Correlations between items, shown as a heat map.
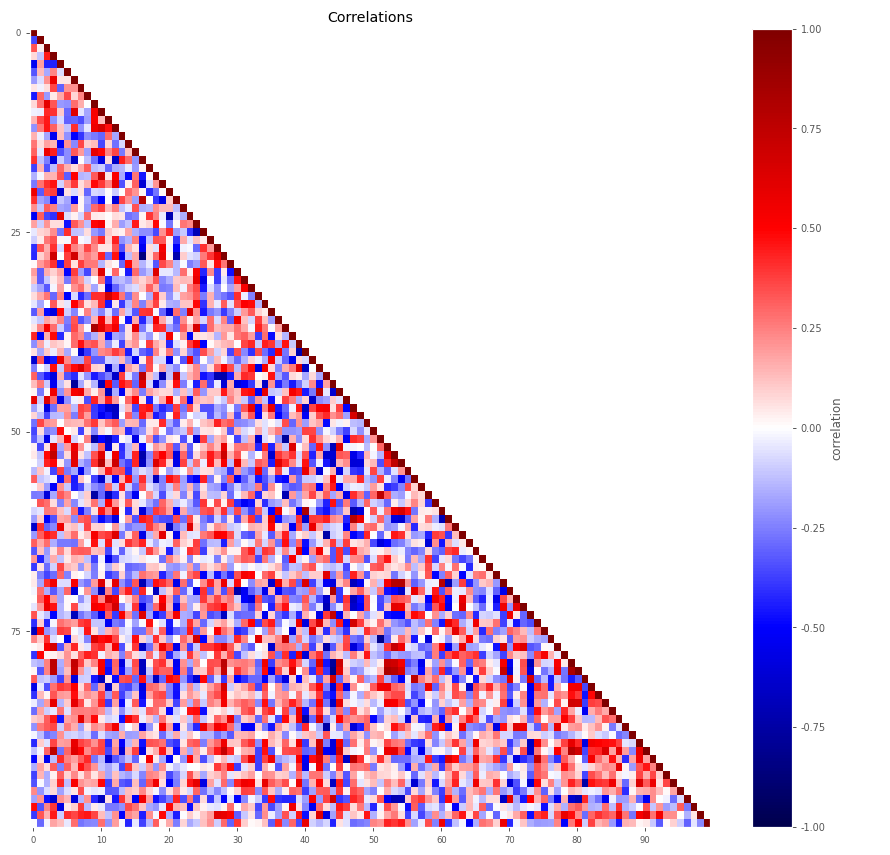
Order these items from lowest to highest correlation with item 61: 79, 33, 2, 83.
2, 33, 79, 83
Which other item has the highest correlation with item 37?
9
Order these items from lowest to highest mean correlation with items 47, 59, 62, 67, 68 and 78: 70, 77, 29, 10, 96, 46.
46, 77, 10, 29, 70, 96
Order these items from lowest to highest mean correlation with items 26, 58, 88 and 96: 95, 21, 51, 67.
95, 21, 67, 51
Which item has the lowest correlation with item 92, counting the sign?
40
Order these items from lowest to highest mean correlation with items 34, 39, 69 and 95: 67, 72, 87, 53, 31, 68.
87, 67, 72, 68, 53, 31
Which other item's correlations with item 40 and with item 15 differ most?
86
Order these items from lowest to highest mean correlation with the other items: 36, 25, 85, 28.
25, 36, 85, 28
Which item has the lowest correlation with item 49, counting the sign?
43
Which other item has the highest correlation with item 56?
81
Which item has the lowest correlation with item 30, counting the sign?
70
